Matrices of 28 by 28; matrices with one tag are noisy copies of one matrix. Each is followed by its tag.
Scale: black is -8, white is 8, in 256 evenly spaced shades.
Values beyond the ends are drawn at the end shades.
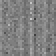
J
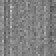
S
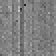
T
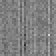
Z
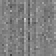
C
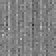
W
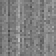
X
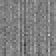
Z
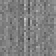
C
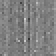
C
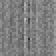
C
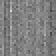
S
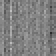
S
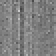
T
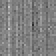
W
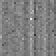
J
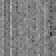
S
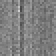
T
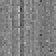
T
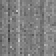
X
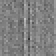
C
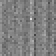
J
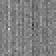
W
